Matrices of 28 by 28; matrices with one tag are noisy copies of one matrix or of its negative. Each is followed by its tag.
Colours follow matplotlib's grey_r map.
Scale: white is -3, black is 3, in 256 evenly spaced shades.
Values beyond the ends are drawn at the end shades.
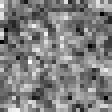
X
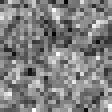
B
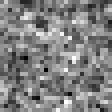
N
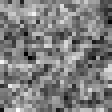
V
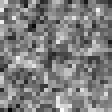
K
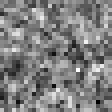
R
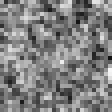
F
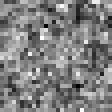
F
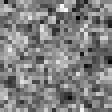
F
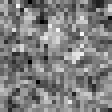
N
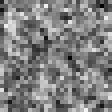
X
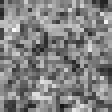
X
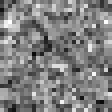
X
